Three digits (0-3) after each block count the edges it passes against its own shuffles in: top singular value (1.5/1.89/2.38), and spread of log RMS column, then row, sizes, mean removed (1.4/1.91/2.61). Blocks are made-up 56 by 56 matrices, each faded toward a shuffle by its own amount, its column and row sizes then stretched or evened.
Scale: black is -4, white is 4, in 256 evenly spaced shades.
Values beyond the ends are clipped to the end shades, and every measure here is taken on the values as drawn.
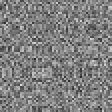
2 0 1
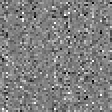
1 2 0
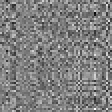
3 3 0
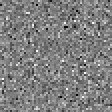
1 1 0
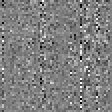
1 3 0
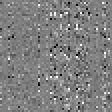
0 3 1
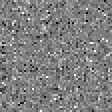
1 0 0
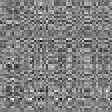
3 2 3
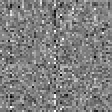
2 2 0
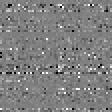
1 1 3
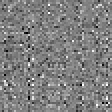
2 2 1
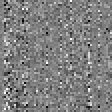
0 3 0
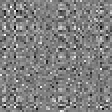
3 2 2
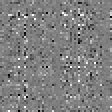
1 3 2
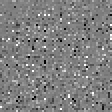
0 2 1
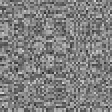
3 0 0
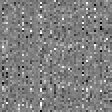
1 3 0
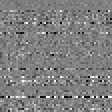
2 0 3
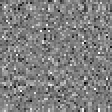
2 1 0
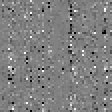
0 3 1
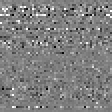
1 0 3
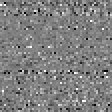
0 0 3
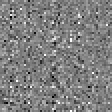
1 2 1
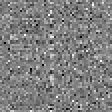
2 1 0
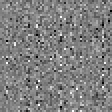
1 2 0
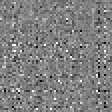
0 2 2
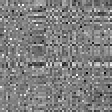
3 0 2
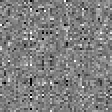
2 2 1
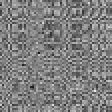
3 2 1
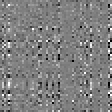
3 3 2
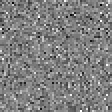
1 0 1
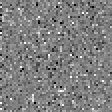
0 1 0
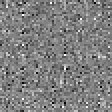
0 2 2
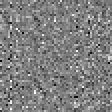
1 2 0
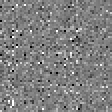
1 2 1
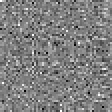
2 0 0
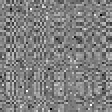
3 2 0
